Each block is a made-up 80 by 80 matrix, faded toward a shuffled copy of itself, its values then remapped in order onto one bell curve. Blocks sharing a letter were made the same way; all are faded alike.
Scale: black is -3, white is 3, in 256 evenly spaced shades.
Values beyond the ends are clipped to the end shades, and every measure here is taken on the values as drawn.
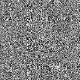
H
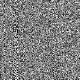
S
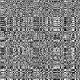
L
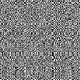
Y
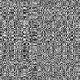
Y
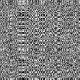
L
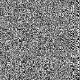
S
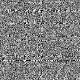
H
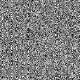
S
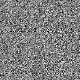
H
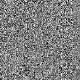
S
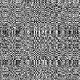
L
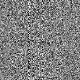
S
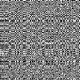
L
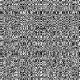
Y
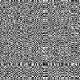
L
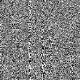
S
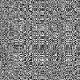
Y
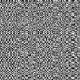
L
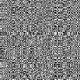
Y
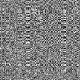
Y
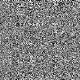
H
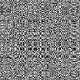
Y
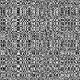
L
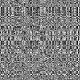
L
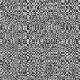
L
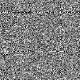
H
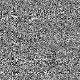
H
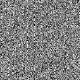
S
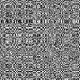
L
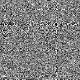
H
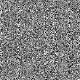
S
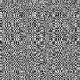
L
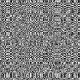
L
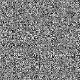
H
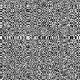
Y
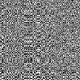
Y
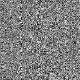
H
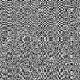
Y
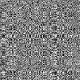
Y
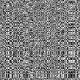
L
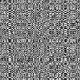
L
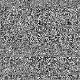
H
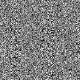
S
